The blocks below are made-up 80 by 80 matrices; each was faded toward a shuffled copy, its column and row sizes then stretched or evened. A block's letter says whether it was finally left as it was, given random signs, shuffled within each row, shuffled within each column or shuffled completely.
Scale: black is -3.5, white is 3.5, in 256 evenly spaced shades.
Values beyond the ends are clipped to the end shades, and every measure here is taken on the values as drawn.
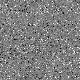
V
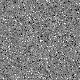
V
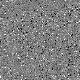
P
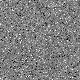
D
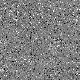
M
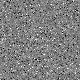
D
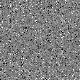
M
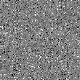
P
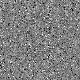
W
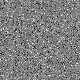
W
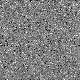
V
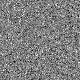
V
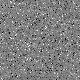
D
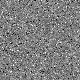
D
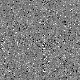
M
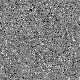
D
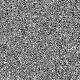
W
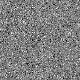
P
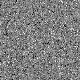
W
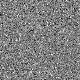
V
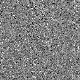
M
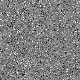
W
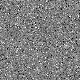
V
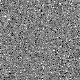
W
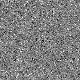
V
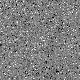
D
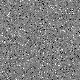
W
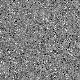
W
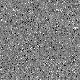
P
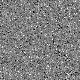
W
